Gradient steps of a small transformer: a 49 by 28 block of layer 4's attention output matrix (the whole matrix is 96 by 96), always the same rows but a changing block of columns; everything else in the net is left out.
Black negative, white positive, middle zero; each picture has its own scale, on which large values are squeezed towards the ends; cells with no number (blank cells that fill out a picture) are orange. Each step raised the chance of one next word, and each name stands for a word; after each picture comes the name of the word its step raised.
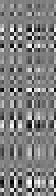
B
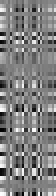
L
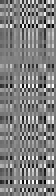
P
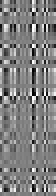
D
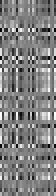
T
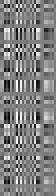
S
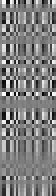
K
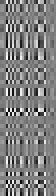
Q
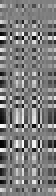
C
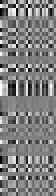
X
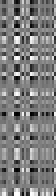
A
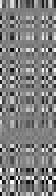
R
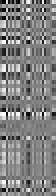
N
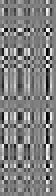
T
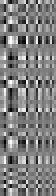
Q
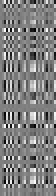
S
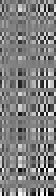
L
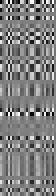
N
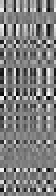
D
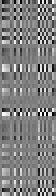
N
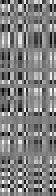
Q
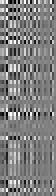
N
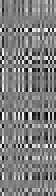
T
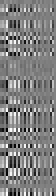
L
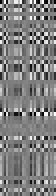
N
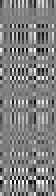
R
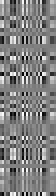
A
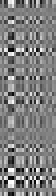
R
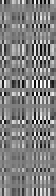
K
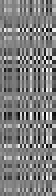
T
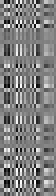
P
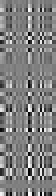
L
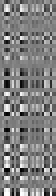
L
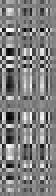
T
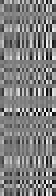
Q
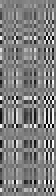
C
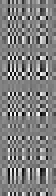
A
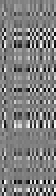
B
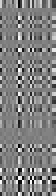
R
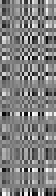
A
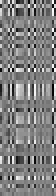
X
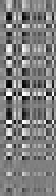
K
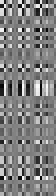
X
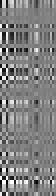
R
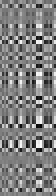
C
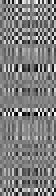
N
